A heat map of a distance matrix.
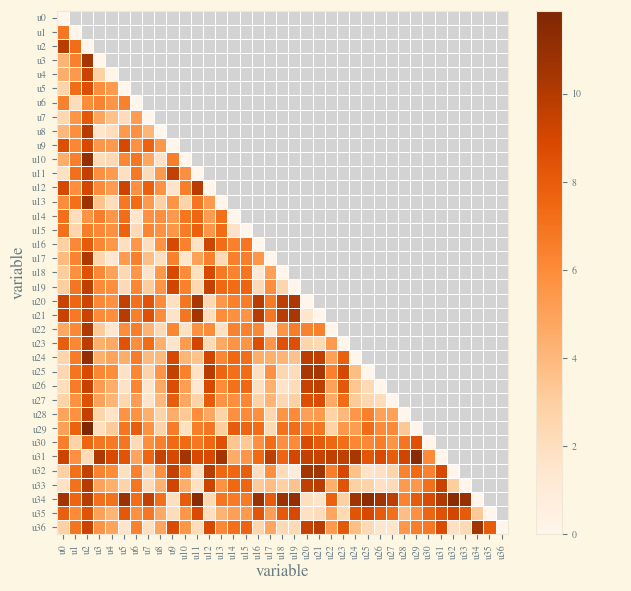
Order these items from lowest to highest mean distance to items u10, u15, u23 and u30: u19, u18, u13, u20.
u13, u20, u18, u19
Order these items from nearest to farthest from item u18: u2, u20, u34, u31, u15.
u15, u31, u2, u20, u34
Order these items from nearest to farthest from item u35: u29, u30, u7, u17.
u17, u29, u7, u30
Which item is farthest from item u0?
u34
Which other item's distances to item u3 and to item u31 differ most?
u29
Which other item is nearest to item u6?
u14
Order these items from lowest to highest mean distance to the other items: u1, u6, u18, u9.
u18, u6, u1, u9
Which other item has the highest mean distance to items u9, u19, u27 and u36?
u2
